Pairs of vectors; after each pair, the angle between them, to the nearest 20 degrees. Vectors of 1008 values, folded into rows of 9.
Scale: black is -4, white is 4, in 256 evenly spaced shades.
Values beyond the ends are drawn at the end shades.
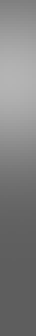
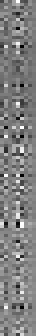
100 degrees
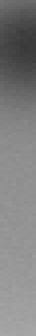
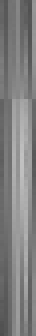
80 degrees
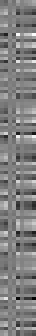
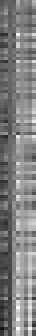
60 degrees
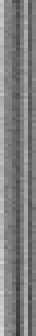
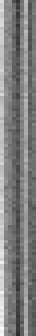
20 degrees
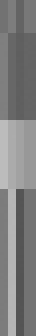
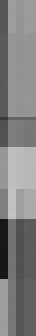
80 degrees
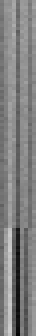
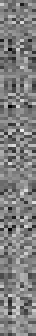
100 degrees
